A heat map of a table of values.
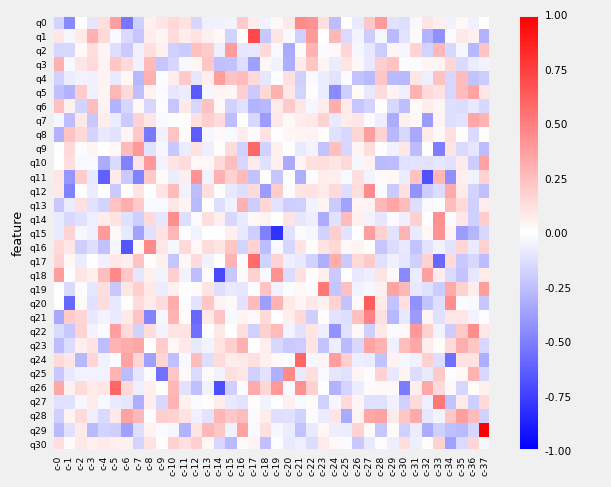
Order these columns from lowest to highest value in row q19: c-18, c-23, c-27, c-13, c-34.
c-27, c-13, c-18, c-34, c-23
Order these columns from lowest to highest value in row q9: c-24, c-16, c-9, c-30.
c-16, c-9, c-30, c-24
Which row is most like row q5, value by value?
q22
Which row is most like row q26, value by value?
q18
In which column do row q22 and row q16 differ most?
c-6
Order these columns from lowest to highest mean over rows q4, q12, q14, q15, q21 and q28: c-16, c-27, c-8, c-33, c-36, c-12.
c-12, c-36, c-8, c-16, c-33, c-27
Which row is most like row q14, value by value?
q27
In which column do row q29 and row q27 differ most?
c-37
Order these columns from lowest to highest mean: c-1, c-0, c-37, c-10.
c-1, c-0, c-37, c-10
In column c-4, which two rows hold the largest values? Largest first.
q15, q18
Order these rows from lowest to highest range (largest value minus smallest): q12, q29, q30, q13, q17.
q30, q13, q12, q17, q29
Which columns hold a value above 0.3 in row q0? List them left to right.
c-5, c-21, c-22, c-28
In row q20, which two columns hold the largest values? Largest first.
c-27, c-34
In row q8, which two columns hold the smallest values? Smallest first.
c-12, c-8
